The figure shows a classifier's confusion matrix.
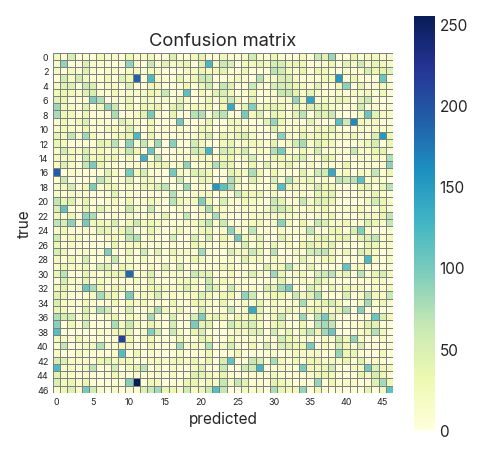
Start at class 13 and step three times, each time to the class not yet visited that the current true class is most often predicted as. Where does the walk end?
10
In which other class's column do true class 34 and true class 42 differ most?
24
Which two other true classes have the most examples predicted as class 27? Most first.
35, 7
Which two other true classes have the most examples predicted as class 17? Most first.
9, 40
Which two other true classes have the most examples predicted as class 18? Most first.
5, 15
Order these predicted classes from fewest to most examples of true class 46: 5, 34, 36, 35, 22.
35, 36, 5, 34, 22
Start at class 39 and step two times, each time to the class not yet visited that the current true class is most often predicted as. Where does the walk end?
41
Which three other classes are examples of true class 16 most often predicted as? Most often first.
0, 38, 10
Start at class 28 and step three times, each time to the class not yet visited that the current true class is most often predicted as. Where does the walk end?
38
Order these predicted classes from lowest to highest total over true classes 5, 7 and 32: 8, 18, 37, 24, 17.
37, 17, 8, 18, 24
